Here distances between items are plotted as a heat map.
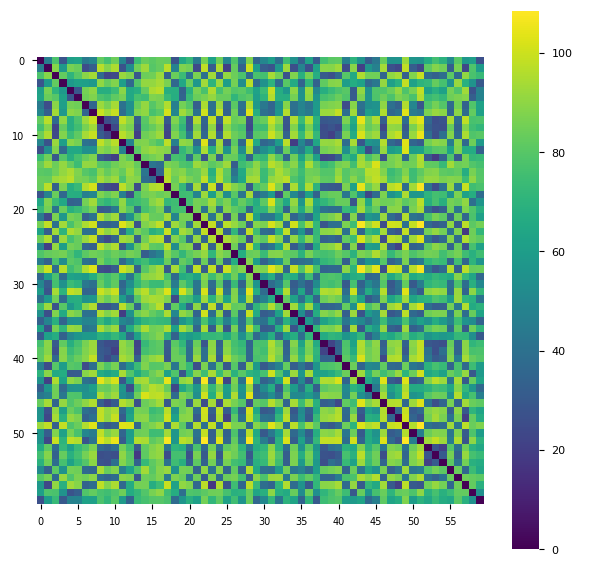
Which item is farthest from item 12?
49
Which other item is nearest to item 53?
13
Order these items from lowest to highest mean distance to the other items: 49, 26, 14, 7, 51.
7, 51, 49, 26, 14
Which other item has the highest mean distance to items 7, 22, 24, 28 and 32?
16
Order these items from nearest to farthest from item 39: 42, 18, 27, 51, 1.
42, 27, 18, 1, 51
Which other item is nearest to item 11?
34
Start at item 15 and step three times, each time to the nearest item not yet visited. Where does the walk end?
26
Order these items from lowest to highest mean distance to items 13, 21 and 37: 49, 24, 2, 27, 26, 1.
27, 1, 2, 24, 49, 26
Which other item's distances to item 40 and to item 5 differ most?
46
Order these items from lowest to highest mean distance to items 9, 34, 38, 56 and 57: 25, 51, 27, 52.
52, 27, 25, 51
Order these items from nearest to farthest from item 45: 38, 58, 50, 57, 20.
50, 57, 58, 20, 38
